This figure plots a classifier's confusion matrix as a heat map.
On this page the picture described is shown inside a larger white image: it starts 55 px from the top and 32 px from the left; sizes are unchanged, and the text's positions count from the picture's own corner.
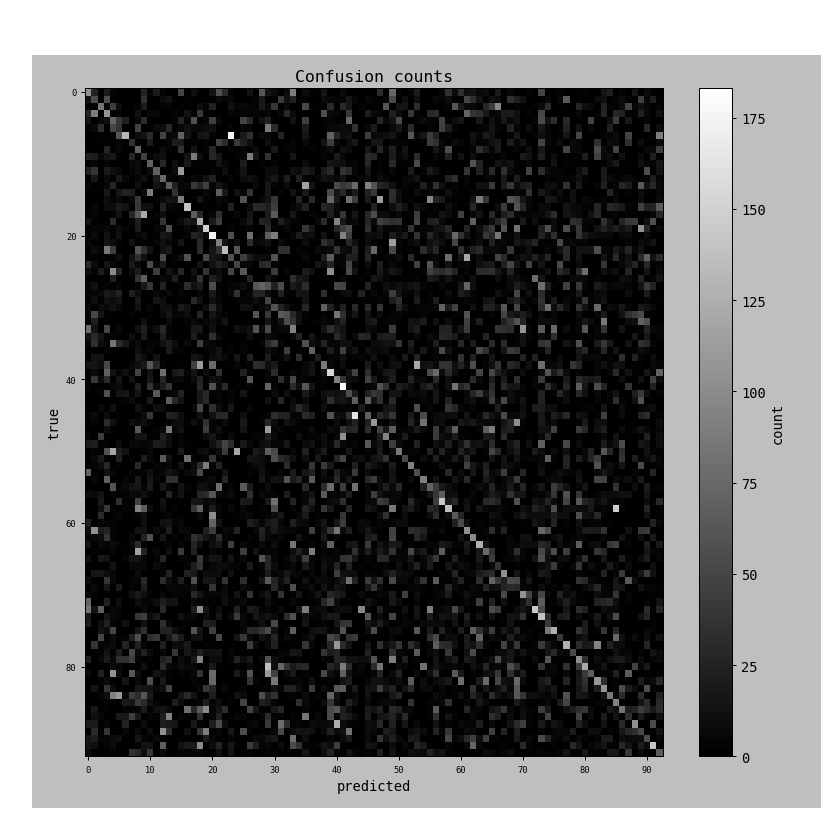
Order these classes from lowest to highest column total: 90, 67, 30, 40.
90, 67, 30, 40
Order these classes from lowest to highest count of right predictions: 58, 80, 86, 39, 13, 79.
13, 86, 79, 80, 58, 39
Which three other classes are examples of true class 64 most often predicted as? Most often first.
8, 36, 57
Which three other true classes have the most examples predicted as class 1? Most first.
61, 3, 31
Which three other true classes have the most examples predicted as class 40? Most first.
88, 77, 18
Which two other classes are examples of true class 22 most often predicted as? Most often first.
3, 46
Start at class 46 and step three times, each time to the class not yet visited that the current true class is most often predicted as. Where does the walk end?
70
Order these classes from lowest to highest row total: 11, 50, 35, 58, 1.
1, 11, 35, 50, 58
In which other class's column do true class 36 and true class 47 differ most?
29
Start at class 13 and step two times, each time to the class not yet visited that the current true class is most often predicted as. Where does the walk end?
4
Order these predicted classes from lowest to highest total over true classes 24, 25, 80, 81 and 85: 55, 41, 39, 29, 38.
38, 55, 41, 39, 29
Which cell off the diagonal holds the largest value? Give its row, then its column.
6, 23
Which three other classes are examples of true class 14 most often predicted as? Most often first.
10, 21, 39
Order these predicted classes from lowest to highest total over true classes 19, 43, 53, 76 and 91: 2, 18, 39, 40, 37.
37, 2, 39, 40, 18
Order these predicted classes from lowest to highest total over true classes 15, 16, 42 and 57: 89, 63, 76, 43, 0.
0, 76, 43, 89, 63
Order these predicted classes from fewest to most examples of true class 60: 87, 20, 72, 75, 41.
87, 72, 75, 41, 20
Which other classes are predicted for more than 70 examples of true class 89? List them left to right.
12, 19, 42
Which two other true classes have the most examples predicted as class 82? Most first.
77, 30
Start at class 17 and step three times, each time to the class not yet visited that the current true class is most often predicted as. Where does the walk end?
72
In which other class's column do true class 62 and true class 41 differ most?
59
